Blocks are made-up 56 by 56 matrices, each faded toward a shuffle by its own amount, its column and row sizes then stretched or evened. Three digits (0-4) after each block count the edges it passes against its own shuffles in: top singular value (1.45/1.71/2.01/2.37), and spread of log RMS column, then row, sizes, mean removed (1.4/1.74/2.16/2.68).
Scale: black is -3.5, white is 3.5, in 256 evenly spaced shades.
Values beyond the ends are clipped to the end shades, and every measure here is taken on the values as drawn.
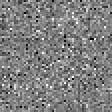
2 1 1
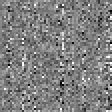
0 4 0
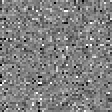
0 1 3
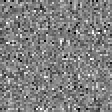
1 1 1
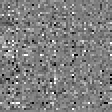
0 3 3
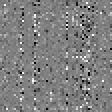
1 4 0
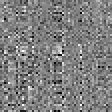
4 3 2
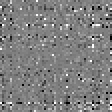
3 3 3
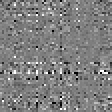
3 3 4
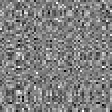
4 3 1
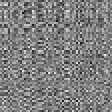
4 3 3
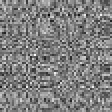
4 1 3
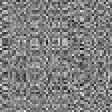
4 4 1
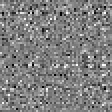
2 1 3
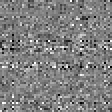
2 2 4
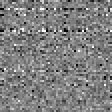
3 1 3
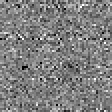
2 0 3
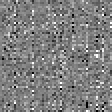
2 4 2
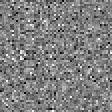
3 0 0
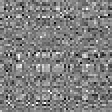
4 1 3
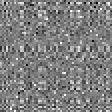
4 0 3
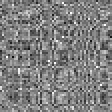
4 1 0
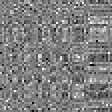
4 1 2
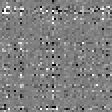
2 3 4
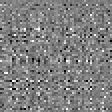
3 1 4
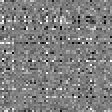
3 3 4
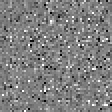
0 1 2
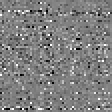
2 2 4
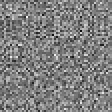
3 1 1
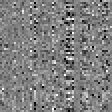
3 4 0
